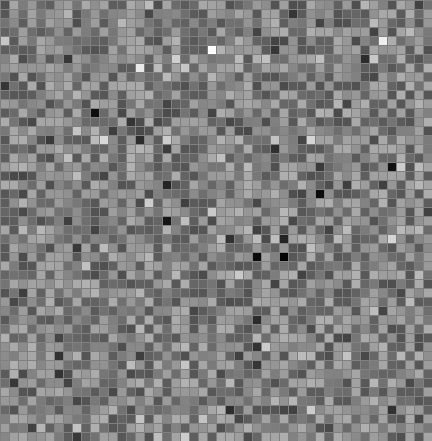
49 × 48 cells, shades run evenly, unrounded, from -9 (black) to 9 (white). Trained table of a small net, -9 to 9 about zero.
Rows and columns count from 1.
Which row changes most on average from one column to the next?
13
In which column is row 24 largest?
24
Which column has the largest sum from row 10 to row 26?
47
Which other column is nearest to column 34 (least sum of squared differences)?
22
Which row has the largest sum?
8
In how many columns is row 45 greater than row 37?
21
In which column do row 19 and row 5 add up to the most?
43
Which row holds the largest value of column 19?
16
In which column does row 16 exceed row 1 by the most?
31
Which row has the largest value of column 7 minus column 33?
2
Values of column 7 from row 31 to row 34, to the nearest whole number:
2 3 -1 -3
